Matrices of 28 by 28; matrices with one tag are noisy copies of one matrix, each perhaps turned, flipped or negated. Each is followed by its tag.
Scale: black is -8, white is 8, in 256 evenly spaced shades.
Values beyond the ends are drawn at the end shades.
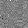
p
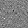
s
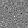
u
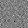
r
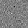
u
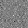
r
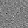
u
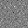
r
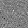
s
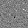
s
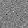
u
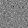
r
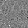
p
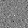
r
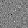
u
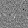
s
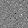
r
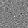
u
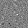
s
